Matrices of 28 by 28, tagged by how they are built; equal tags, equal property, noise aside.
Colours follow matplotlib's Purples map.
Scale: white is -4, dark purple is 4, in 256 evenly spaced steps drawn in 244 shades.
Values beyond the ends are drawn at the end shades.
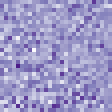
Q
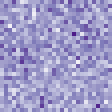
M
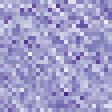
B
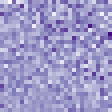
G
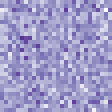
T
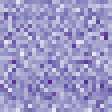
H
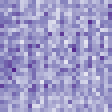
T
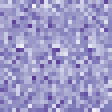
H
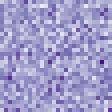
H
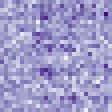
T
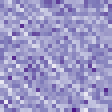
B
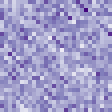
B
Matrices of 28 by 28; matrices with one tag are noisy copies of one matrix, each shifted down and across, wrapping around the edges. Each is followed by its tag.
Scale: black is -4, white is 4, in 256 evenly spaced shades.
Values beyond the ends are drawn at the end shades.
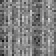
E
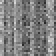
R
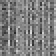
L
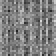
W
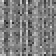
W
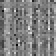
W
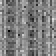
E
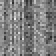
E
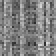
R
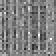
L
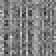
W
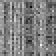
E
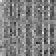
W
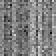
R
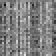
E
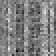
R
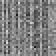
L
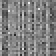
L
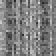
E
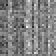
R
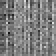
L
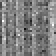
R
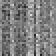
R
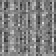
W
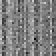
W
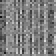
L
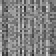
L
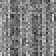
E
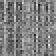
L
